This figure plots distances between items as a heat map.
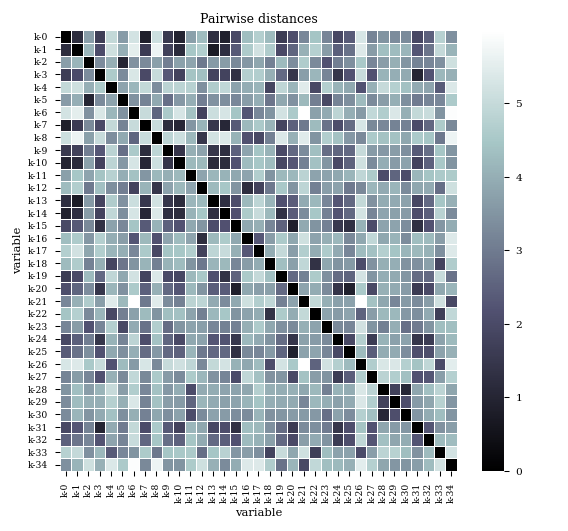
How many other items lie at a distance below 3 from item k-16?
4
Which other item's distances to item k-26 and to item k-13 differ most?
k-1
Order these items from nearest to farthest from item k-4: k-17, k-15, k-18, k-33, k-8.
k-18, k-33, k-8, k-15, k-17
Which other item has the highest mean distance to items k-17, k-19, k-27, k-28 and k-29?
k-26
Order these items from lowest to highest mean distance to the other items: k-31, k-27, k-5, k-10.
k-31, k-10, k-5, k-27
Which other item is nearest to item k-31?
k-3
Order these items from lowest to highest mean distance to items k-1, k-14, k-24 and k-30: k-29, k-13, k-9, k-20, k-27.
k-13, k-9, k-20, k-27, k-29
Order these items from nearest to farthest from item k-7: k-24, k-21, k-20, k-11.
k-24, k-20, k-21, k-11
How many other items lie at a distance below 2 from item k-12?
4
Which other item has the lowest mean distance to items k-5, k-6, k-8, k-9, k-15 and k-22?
k-12
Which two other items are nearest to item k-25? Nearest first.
k-20, k-15
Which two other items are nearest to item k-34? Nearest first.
k-21, k-19
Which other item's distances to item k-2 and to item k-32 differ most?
k-5
